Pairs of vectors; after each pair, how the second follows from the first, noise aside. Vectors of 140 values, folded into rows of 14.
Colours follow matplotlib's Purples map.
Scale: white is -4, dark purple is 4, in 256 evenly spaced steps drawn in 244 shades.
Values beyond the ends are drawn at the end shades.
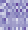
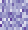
reversed.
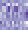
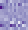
reversed, negated, partly zeroed.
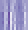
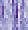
reversed, negated.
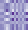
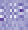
reversed, negated, partly zeroed.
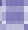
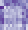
reversed, negated.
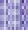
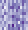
reversed, negated.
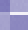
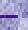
reversed, negated.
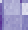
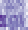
reversed, negated.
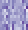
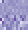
reversed, negated, partly zeroed.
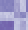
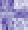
reversed, negated.
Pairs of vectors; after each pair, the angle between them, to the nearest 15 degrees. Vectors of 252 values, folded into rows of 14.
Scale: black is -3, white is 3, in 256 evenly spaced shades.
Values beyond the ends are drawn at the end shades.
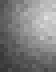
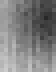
165 degrees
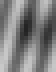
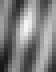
165 degrees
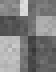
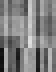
120 degrees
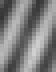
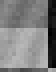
90 degrees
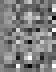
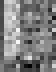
45 degrees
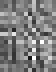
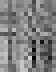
150 degrees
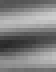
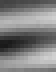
15 degrees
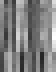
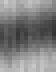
105 degrees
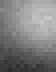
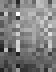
45 degrees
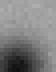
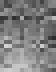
135 degrees
